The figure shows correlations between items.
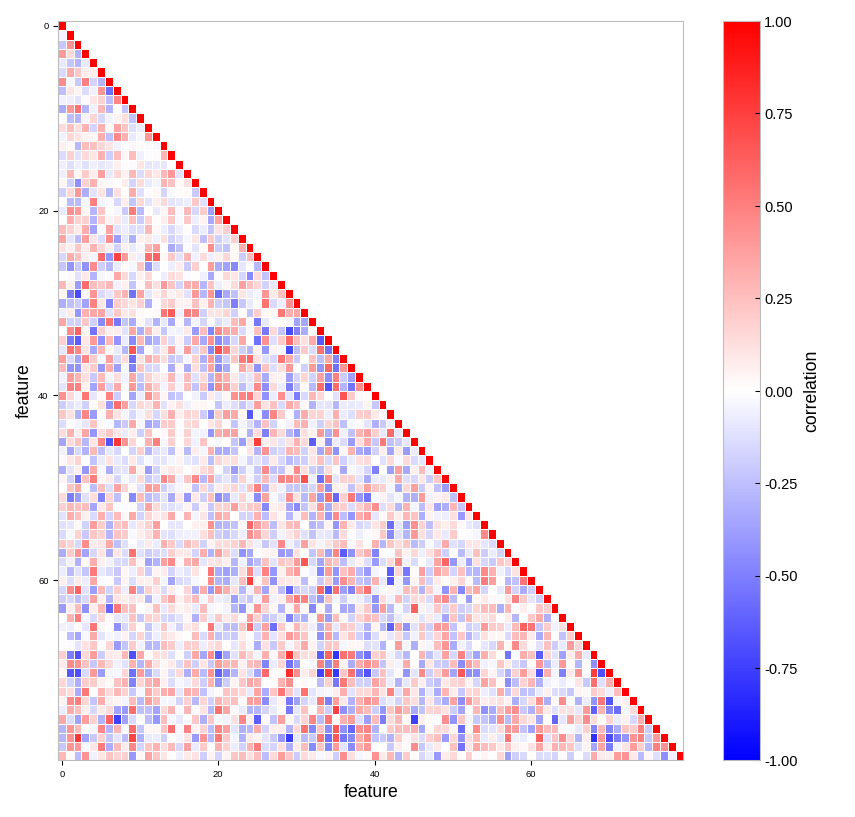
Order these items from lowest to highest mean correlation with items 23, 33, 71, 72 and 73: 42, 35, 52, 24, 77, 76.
77, 76, 35, 42, 24, 52
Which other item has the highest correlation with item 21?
35
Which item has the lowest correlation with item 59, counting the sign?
42
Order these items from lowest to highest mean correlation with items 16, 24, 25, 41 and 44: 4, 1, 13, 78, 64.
4, 13, 64, 1, 78
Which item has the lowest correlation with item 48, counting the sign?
40
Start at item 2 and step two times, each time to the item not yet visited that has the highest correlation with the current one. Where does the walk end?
9
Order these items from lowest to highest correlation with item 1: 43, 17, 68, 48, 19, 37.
68, 37, 19, 17, 48, 43
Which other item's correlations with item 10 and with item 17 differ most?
31
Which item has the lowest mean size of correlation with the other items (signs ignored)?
15
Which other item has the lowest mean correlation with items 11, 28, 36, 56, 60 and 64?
57
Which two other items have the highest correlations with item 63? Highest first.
45, 7
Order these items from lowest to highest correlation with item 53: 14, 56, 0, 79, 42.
0, 79, 56, 42, 14
